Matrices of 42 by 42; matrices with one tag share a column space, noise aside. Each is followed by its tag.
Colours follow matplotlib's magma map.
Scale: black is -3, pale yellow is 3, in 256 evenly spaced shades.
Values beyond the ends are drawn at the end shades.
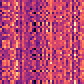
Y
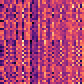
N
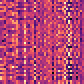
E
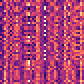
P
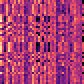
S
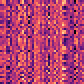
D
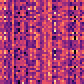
Y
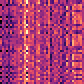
D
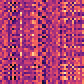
E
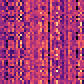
Y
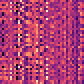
E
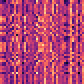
S
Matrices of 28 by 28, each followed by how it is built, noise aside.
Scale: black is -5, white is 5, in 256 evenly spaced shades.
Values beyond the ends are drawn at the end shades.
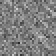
Toeplitz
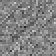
Hankel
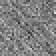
Toeplitz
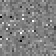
sparse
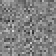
low rank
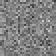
low rank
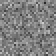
repeating columns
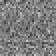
repeating columns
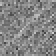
Hankel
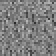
repeating columns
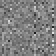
uneven columns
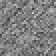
Hankel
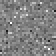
sparse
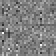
uneven columns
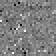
sparse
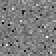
sparse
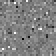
sparse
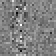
uneven columns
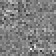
block diagonal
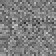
repeating columns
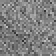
Toeplitz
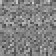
repeating columns
